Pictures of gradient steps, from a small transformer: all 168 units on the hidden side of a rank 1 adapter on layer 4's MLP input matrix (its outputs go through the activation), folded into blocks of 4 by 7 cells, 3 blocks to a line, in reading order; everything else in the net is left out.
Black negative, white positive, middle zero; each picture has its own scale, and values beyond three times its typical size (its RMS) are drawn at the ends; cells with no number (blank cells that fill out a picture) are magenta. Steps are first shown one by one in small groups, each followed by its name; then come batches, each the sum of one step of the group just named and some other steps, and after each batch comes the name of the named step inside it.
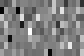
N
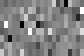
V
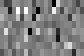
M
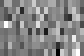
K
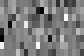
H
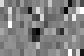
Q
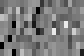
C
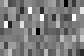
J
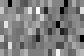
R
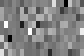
V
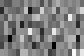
N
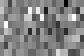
R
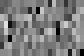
C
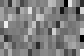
R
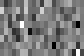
M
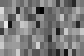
H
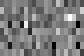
H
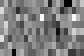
R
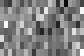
R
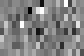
Q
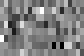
M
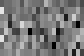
M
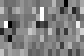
V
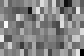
K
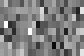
V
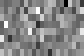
V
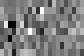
C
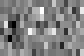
V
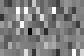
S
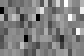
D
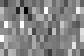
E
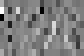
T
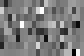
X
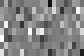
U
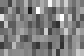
D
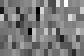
D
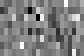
D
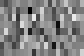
X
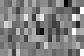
S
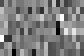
U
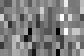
D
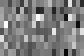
E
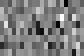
X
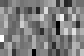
E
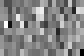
U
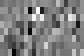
S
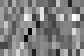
S
